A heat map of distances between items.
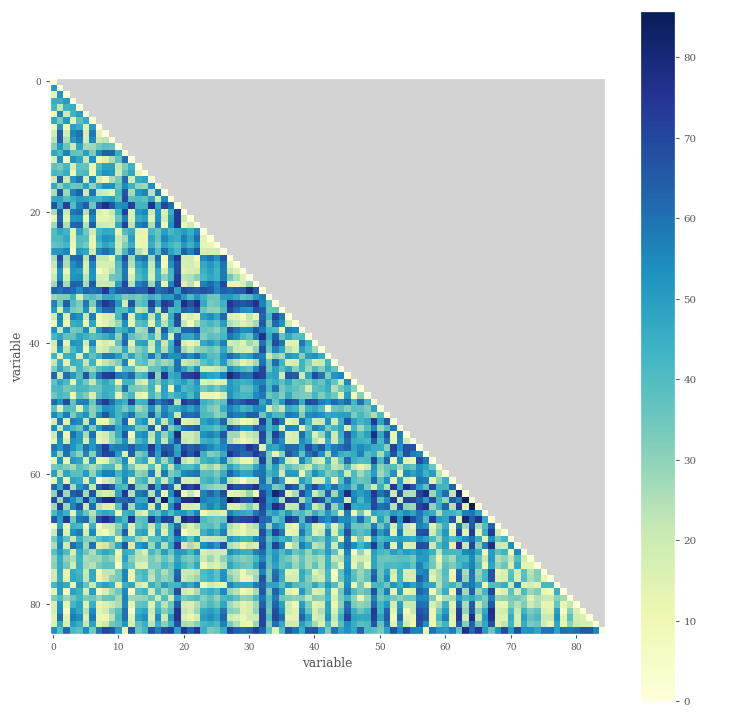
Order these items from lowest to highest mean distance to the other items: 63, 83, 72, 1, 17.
83, 72, 17, 63, 1
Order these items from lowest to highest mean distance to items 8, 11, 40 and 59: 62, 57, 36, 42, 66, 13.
36, 13, 66, 42, 57, 62
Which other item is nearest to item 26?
3
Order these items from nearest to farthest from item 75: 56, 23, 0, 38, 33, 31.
0, 31, 33, 23, 38, 56
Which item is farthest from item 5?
64
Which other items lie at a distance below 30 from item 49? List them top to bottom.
19, 51, 62, 67
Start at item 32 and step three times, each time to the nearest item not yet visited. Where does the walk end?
19
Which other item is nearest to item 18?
47
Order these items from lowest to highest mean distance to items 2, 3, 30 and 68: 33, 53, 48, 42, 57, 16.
48, 33, 16, 42, 53, 57
